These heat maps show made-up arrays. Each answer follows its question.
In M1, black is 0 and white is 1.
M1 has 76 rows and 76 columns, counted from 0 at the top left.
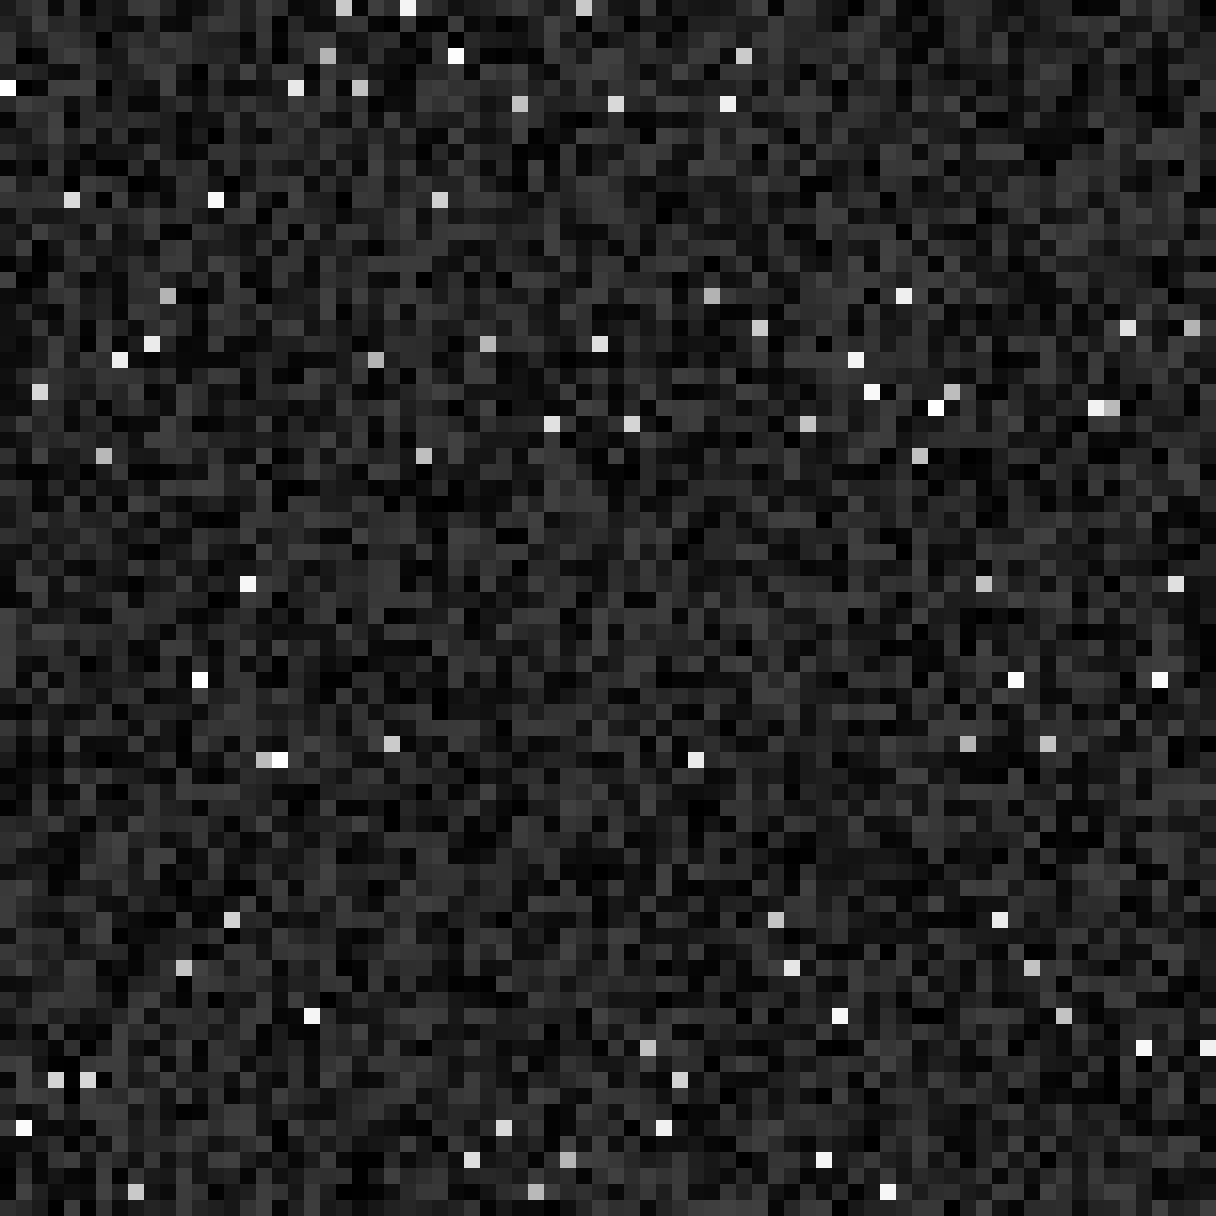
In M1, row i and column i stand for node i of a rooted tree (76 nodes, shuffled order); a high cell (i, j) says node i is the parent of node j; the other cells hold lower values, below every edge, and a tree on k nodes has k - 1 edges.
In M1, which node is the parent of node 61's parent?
0
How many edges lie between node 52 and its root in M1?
3
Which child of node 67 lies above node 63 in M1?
42
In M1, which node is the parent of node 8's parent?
20
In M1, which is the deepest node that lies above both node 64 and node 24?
46
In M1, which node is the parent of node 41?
70
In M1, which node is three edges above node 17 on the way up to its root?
3
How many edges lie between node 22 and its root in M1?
2
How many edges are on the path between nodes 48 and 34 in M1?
4
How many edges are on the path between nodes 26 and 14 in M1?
3
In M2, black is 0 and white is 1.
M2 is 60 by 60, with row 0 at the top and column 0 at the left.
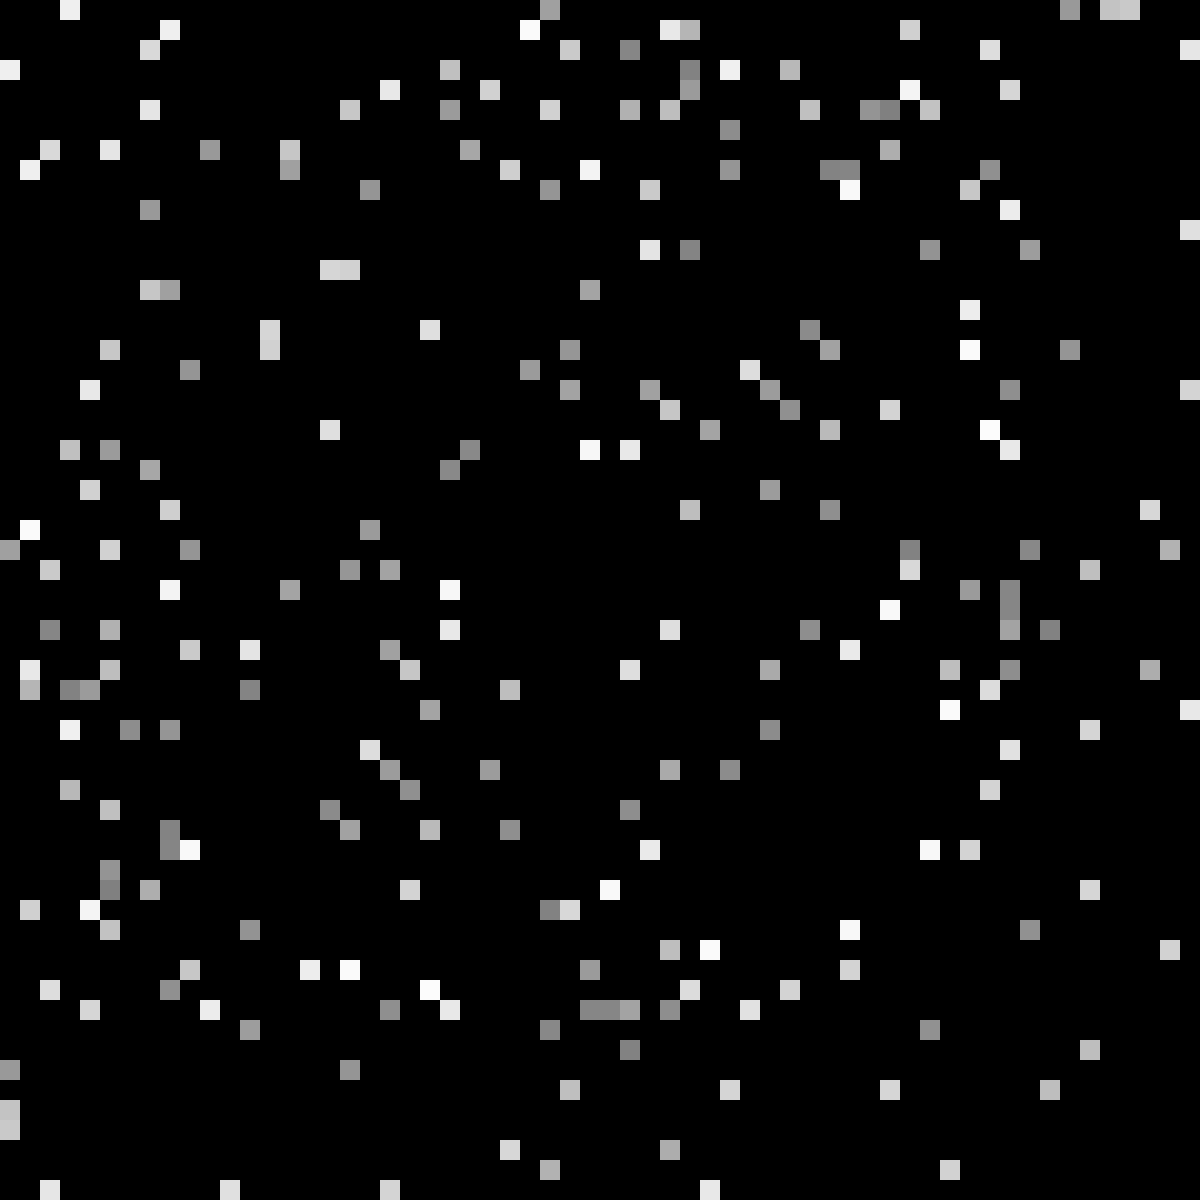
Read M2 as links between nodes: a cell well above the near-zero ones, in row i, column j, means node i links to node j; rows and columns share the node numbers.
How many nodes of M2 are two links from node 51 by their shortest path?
8
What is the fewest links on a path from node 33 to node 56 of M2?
4
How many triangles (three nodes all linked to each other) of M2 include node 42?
2
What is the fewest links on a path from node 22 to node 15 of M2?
3
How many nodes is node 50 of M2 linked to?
9
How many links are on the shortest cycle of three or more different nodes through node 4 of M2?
3
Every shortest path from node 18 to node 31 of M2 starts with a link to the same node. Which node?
node 37
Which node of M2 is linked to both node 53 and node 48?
node 17
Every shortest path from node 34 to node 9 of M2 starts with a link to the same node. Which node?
node 12
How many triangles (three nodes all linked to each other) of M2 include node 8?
2
